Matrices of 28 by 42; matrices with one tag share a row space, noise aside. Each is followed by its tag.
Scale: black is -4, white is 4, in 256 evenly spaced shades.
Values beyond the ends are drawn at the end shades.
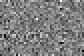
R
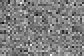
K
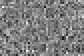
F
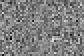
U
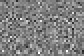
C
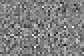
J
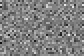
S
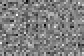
F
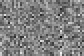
R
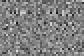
C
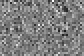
J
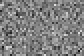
U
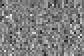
U
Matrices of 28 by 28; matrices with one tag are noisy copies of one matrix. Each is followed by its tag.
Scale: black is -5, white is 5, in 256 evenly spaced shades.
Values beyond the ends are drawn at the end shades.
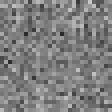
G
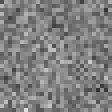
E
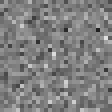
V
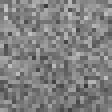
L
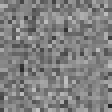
V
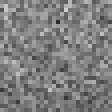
L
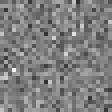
G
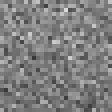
L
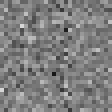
V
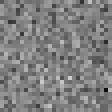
E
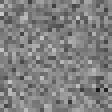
E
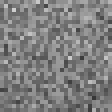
L
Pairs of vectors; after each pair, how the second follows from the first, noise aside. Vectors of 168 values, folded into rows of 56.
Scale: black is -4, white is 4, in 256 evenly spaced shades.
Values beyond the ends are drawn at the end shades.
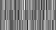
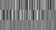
reversed, negated, partly zeroed.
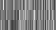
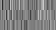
reversed, negated, partly zeroed.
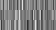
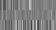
wrapped around, partly zeroed.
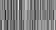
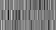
wrapped around, negated, partly zeroed.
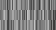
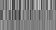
wrapped around, negated, partly zeroed.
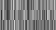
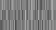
wrapped around, negated, shrunk.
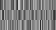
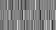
wrapped around, negated, partly zeroed.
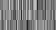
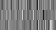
wrapped around, partly zeroed.
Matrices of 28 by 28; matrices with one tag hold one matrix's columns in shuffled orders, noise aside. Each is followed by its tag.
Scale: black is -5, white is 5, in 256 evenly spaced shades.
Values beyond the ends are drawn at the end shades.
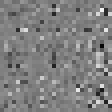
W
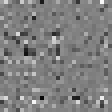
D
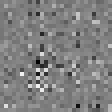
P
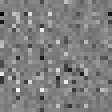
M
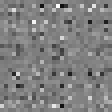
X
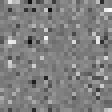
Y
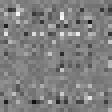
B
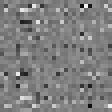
X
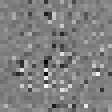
P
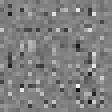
W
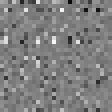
Y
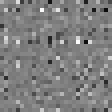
Y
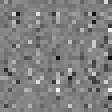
M
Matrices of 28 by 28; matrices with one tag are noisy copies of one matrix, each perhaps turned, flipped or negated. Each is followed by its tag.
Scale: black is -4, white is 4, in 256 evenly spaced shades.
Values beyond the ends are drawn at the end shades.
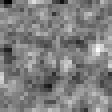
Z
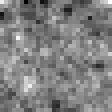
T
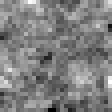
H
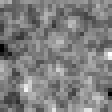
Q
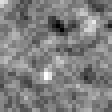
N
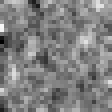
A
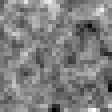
Q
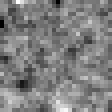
Q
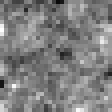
H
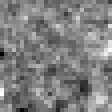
Q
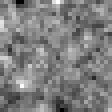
Q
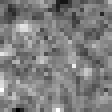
Q
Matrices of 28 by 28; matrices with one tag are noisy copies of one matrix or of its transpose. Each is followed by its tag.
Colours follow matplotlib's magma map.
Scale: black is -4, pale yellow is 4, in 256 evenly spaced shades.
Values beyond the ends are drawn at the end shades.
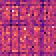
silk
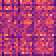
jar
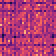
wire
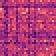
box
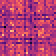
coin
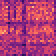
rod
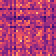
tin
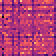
jar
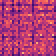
jar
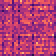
jar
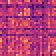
box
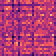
jar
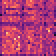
rod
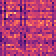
silk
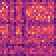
rod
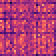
jar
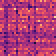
box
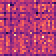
jar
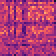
rod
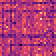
wire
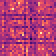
coin
